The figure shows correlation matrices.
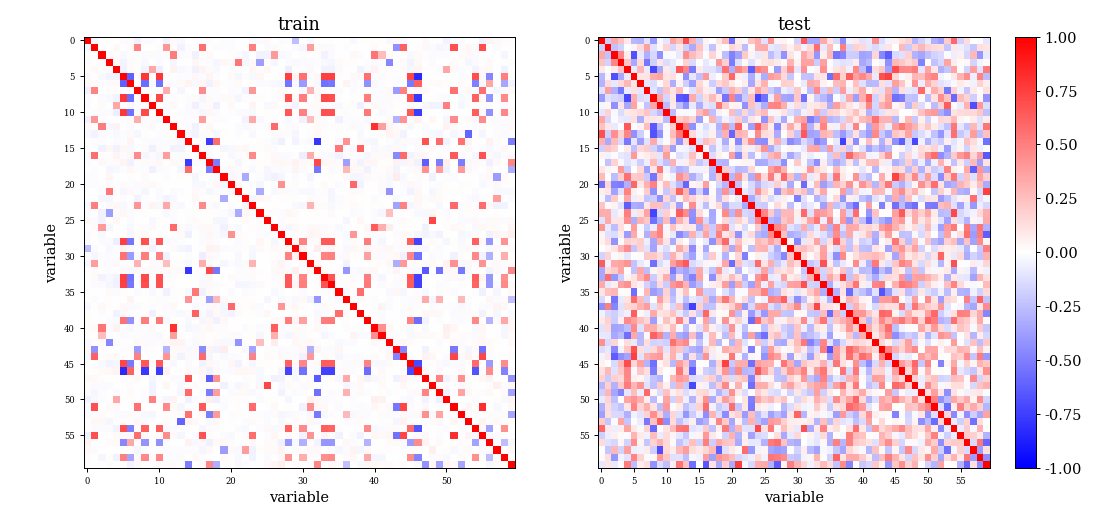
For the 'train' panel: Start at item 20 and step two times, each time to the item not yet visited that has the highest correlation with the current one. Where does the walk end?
27
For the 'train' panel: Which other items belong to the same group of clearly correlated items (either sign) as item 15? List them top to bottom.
35, 38
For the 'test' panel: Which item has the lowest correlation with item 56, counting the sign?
59
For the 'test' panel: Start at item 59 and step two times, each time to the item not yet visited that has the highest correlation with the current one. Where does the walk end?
12
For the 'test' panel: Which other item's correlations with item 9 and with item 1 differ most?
53
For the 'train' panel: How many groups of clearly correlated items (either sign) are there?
12
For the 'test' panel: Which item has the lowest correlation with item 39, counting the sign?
23
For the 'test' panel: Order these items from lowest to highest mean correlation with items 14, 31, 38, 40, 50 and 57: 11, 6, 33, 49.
33, 6, 49, 11
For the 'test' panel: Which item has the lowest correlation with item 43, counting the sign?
35
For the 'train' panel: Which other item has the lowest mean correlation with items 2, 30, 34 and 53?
46
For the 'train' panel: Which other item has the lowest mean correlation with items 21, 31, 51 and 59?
43
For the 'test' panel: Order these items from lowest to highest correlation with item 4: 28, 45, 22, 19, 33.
33, 28, 22, 19, 45
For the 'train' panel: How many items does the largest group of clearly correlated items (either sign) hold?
14
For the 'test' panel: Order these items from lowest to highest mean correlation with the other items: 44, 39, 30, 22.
22, 30, 44, 39
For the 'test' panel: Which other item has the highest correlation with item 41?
8
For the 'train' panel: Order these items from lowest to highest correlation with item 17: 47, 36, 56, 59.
47, 36, 56, 59
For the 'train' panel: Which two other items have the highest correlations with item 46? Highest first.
6, 56
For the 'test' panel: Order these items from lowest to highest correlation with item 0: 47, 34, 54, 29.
29, 47, 34, 54
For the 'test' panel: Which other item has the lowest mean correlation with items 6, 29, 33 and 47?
14
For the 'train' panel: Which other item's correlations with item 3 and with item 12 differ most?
40
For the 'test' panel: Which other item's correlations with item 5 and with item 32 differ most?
44
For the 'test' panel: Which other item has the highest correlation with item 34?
31
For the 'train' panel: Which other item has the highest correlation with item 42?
24
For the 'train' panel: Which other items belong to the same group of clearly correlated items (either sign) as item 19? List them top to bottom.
22, 57
